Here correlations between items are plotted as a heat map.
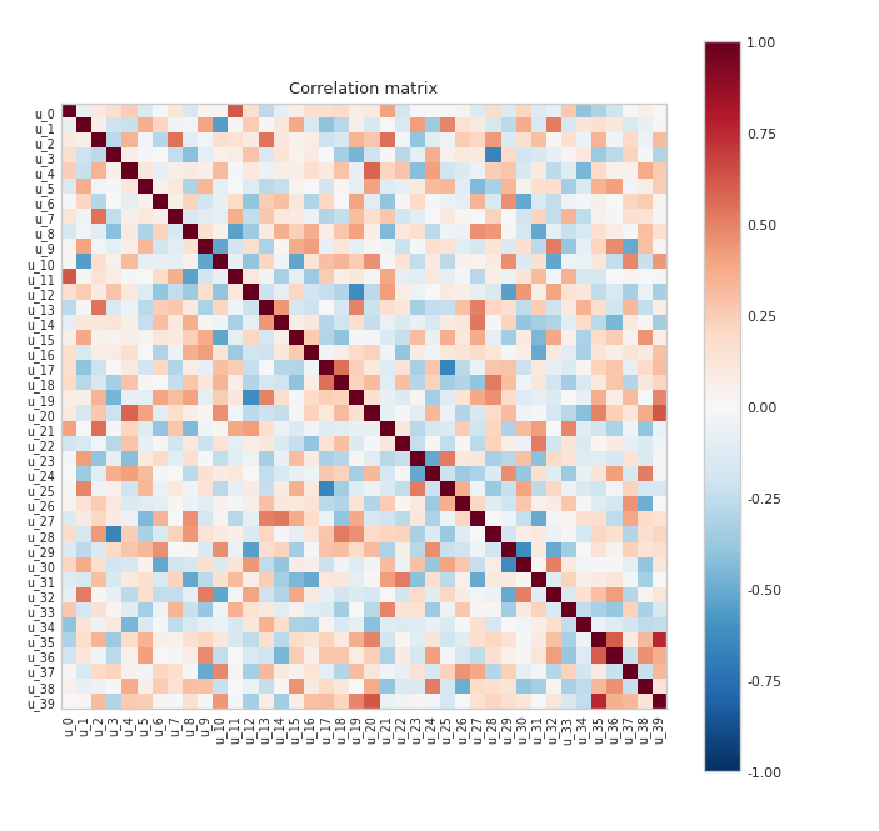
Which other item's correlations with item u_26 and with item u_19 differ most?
u_12
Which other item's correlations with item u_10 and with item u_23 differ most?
u_1
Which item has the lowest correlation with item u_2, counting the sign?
u_23
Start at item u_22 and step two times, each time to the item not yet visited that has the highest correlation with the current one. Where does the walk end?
u_21
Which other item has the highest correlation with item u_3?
u_24
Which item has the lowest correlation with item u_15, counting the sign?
u_10
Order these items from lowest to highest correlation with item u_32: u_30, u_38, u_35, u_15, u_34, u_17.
u_17, u_38, u_34, u_35, u_15, u_30
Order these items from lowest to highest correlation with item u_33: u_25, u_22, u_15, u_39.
u_39, u_25, u_15, u_22
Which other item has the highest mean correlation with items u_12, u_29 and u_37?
u_3
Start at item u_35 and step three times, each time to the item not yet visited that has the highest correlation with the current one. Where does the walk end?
u_4
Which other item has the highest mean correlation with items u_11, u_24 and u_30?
u_0
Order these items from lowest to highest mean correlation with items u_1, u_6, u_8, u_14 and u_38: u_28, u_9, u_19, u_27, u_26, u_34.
u_26, u_34, u_28, u_9, u_19, u_27
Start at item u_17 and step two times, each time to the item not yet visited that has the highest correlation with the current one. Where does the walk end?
u_28
